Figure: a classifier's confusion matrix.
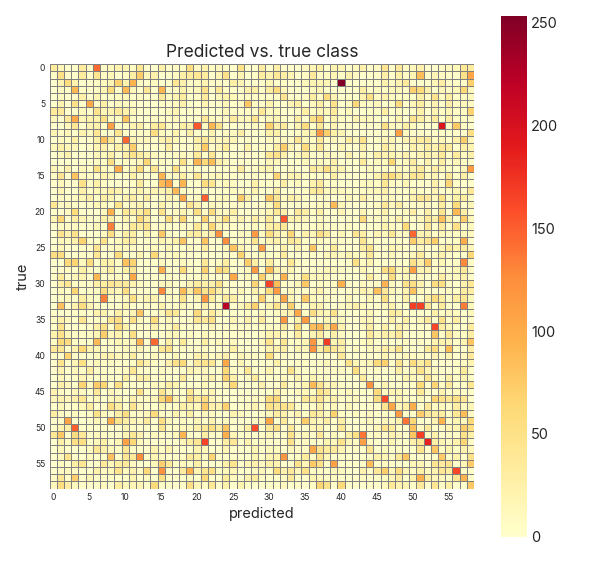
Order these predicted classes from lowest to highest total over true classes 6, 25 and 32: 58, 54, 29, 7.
54, 58, 7, 29
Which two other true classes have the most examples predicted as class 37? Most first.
9, 36
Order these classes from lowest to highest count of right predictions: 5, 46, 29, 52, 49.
29, 5, 49, 46, 52
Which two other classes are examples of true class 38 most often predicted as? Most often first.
14, 36
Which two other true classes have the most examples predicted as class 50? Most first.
33, 23
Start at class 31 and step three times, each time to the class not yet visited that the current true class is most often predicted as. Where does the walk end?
10
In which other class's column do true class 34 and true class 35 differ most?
32
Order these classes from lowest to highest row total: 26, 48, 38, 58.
26, 58, 48, 38
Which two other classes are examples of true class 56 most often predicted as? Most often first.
15, 19
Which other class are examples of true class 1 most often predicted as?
58
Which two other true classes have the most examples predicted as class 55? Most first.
39, 16
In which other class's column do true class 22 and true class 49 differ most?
2
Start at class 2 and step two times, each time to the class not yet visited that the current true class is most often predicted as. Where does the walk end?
30
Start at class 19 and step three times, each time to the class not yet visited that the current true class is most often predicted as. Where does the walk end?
53
